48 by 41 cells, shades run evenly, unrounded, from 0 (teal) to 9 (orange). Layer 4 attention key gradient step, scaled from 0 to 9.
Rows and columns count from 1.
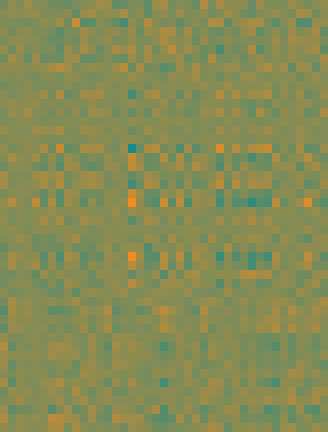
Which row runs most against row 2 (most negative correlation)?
3
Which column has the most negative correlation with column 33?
17
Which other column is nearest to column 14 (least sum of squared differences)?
26
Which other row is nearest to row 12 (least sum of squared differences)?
16
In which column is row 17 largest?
28
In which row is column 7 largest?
47
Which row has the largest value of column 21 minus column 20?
23
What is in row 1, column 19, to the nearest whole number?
3
